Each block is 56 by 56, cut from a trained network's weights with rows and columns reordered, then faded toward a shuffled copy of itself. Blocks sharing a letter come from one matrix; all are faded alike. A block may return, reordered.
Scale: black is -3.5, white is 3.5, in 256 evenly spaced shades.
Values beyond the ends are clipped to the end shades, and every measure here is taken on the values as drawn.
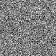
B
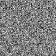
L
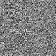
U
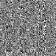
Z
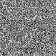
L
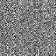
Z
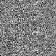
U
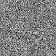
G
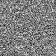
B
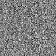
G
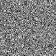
G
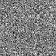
G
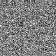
L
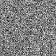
U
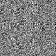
G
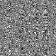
Z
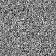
U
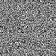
U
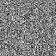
G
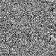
L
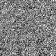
B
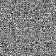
L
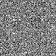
L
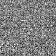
L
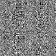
Z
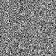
G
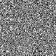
B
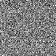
L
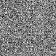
L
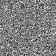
B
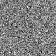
L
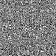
L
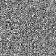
U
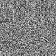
G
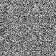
L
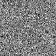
B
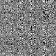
Z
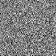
L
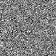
B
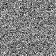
L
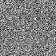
L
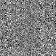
Z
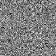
B
